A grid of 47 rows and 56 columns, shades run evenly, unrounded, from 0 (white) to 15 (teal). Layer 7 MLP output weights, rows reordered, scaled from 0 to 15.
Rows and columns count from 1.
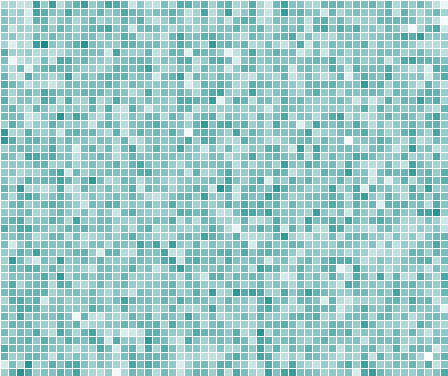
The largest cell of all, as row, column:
6, 6
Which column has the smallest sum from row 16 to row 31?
30
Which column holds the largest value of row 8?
52
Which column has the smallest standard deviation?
21
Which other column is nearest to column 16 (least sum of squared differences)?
13
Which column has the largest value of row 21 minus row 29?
36
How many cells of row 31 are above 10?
5
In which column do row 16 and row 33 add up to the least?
34
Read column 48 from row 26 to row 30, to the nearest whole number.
2 9 11 8 7
